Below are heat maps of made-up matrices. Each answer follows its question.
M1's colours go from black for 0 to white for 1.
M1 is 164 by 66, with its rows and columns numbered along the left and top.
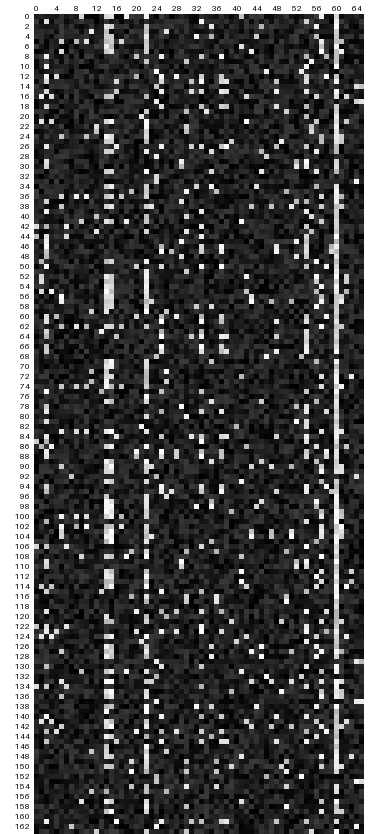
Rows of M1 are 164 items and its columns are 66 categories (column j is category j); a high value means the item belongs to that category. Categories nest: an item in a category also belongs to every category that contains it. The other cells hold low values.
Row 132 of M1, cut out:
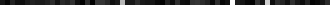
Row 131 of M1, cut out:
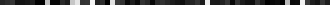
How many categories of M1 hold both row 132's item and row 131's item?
0
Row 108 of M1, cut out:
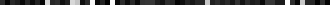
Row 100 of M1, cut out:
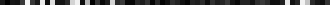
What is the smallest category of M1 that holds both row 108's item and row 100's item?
57
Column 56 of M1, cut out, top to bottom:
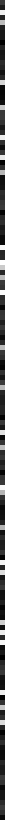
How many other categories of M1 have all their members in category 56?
8
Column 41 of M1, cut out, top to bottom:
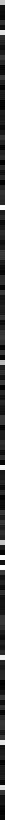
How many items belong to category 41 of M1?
11
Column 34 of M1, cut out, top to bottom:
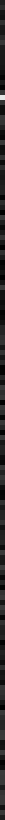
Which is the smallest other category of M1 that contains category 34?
50
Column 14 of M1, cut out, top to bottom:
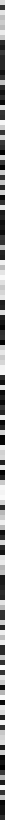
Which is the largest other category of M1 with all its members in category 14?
15
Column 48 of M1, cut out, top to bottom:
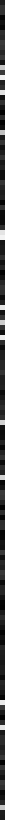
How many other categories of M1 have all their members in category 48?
5
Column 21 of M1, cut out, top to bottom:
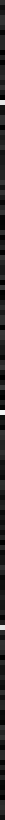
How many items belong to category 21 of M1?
3
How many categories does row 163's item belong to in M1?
5
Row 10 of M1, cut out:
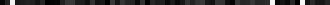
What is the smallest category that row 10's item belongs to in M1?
2
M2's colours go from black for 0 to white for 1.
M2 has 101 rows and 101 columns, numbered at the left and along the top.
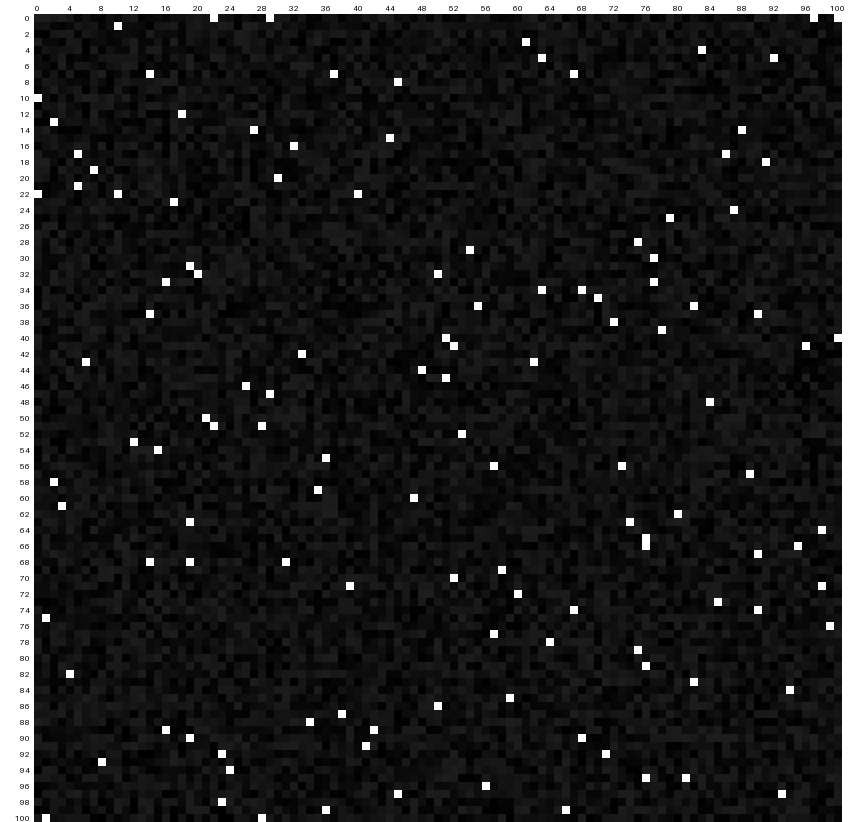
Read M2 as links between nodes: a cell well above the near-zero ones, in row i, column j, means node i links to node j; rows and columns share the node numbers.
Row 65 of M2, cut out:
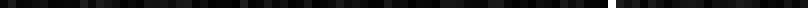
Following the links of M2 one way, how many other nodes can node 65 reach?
10
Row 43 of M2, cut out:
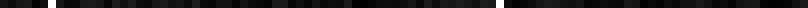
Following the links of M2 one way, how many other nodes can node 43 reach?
3
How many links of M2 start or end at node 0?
6
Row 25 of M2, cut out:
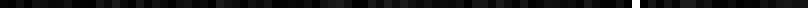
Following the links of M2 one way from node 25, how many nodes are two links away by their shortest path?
1
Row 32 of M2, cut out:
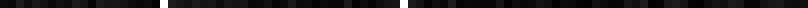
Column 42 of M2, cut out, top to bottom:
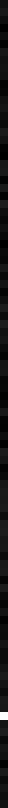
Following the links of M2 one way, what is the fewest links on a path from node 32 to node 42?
6
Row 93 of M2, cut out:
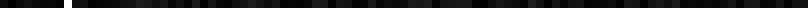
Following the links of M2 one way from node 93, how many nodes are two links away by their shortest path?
1
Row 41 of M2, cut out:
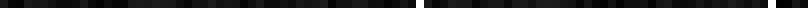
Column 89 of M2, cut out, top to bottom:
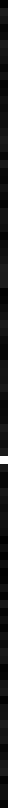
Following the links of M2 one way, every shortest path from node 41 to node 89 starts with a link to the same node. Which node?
node 96
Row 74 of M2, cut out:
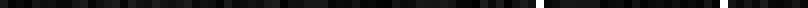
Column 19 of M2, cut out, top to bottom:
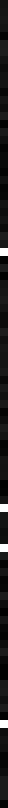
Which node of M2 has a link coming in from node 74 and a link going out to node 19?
node 90
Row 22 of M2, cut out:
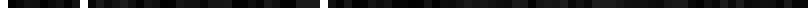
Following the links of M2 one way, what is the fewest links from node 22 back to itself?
2
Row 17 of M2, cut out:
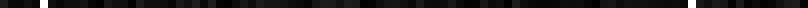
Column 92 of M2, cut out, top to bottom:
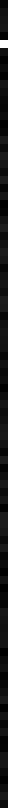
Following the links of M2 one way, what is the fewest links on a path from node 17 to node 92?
2
